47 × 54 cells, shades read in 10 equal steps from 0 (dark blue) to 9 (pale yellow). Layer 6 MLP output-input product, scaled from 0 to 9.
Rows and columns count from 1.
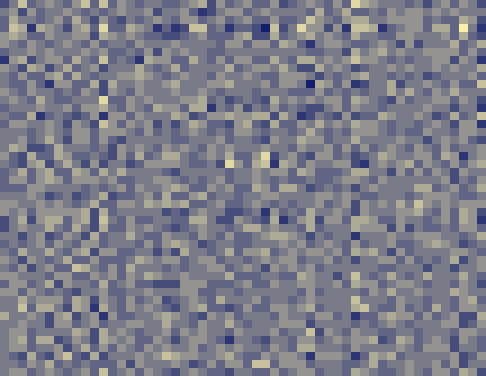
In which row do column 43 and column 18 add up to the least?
4
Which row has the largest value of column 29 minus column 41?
21
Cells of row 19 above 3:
40
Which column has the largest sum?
12
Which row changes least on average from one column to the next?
37
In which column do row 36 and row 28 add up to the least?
54
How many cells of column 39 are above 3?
31
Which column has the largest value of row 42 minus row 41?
35
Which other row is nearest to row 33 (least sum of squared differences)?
6
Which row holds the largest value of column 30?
20
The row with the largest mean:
26
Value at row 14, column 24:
1
